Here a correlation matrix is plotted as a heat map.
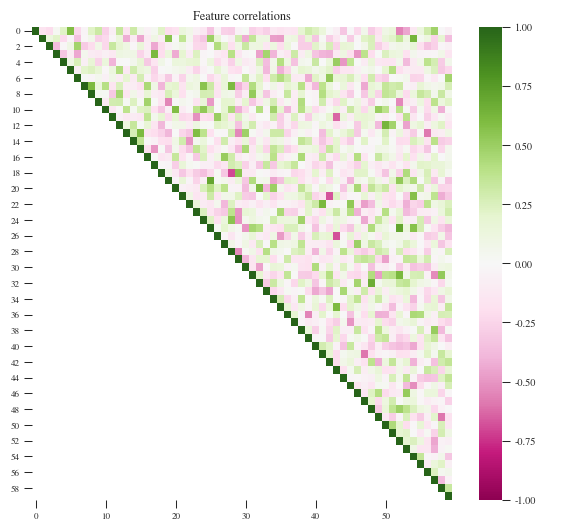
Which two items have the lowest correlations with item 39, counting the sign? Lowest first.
36, 6
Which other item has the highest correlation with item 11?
26
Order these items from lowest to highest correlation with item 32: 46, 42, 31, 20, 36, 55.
36, 55, 31, 42, 46, 20
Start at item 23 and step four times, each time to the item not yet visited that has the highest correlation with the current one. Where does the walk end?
40
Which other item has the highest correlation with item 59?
6
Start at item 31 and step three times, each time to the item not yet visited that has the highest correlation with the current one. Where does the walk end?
19
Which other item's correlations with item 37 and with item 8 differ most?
12
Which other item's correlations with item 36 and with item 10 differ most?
49
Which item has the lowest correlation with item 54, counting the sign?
45
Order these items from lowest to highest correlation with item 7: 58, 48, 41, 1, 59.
1, 58, 48, 59, 41
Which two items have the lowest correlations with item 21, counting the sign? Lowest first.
42, 58
